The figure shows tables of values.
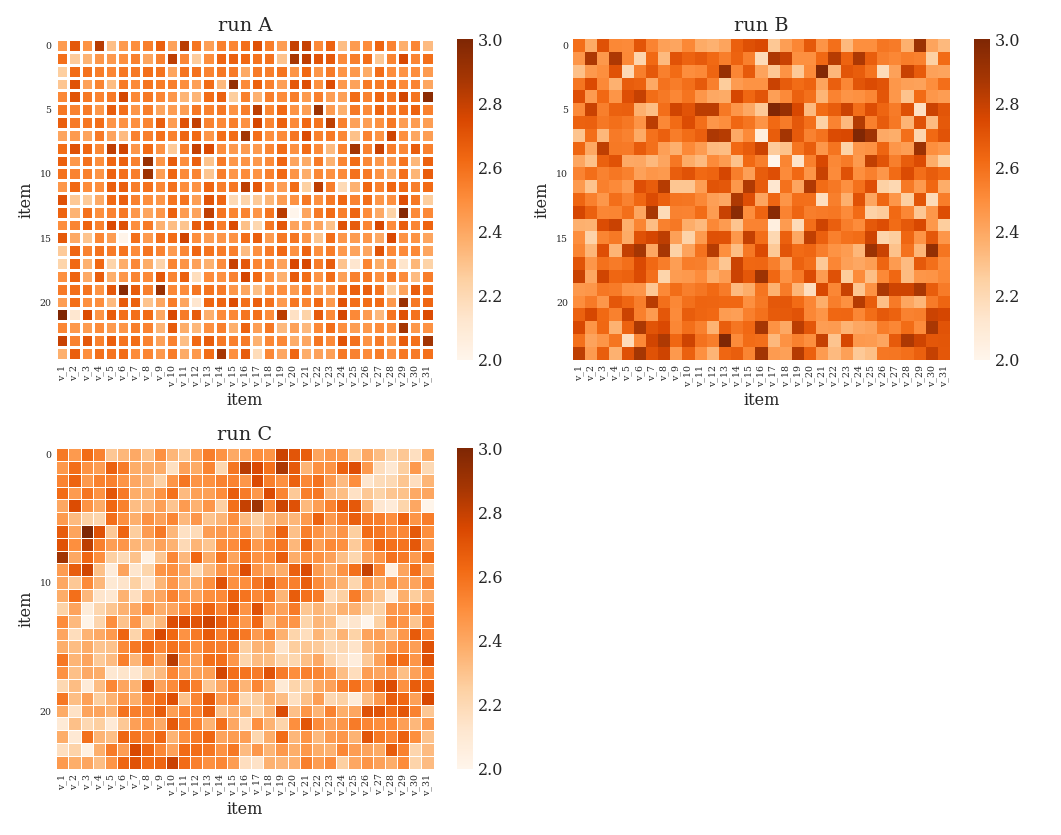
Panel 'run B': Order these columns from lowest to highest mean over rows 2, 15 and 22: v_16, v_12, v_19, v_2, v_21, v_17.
v_17, v_2, v_19, v_12, v_16, v_21
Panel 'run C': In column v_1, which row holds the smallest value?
21
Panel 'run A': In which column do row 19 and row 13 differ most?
v_29
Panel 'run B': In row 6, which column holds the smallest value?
v_21
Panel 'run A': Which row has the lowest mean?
17
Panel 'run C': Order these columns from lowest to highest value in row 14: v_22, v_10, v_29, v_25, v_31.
v_25, v_22, v_29, v_31, v_10
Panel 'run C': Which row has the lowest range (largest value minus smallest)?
5
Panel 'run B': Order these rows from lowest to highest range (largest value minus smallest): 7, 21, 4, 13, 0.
21, 4, 0, 13, 7
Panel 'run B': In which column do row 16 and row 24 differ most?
v_25
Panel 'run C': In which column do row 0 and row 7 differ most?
v_30
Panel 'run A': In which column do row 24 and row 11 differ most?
v_17
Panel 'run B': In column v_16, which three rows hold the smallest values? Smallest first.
7, 1, 5
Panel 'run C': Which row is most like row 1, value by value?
4
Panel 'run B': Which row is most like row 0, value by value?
8
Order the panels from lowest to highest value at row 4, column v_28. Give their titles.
run C, run B, run A
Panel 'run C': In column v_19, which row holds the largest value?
1
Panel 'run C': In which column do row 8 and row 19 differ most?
v_8
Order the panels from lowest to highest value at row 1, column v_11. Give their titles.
run C, run A, run B
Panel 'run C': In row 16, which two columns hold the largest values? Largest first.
v_10, v_31
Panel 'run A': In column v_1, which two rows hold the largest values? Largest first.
21, 23
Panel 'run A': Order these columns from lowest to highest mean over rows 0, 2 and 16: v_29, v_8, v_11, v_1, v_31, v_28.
v_1, v_31, v_29, v_28, v_8, v_11
